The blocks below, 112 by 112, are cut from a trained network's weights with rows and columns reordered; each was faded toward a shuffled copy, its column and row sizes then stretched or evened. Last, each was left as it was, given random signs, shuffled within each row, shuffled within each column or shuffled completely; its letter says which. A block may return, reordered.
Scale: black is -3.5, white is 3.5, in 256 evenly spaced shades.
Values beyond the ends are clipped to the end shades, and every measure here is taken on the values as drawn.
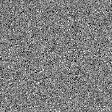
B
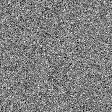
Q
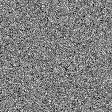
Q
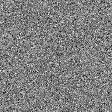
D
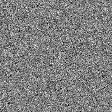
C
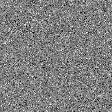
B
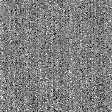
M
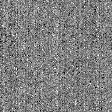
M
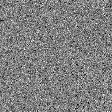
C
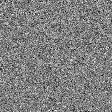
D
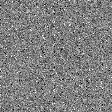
C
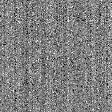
M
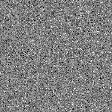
B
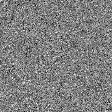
C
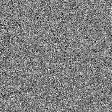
C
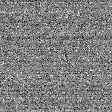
D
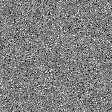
Q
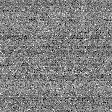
D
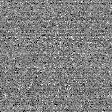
M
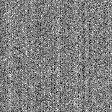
C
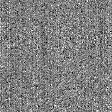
M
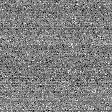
D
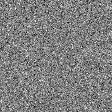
C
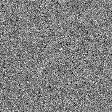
C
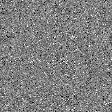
B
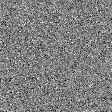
D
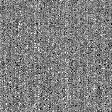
M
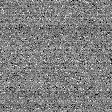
D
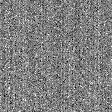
C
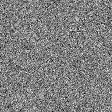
Q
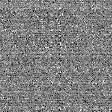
M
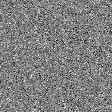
B
